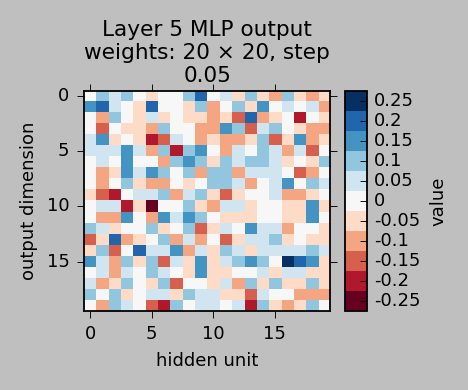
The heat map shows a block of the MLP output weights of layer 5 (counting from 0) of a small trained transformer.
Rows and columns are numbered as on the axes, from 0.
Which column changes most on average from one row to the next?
6
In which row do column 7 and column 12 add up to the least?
17
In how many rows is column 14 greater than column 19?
12
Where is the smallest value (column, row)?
5, 10
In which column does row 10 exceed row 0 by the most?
18
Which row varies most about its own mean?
15
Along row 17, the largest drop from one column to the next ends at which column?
7
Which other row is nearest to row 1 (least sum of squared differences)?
16
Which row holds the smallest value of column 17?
2
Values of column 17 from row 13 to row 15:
0 0.05 0.2
